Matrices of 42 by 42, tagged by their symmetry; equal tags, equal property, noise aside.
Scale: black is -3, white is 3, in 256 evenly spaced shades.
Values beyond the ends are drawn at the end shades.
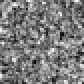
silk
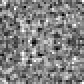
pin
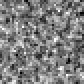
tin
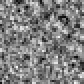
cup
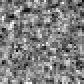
tin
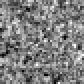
tin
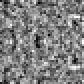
pin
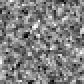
tin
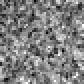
silk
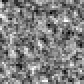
tin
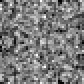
pin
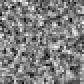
tin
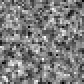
cup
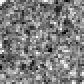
silk
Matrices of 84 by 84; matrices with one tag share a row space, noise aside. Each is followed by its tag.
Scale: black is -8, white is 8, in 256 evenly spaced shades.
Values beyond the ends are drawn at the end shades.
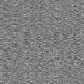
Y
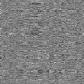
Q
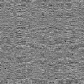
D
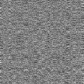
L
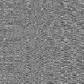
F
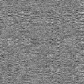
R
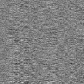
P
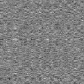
Y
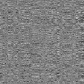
R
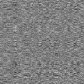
Y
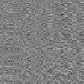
F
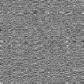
L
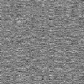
D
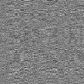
P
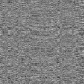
R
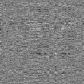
Q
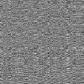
L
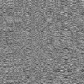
F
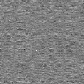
D
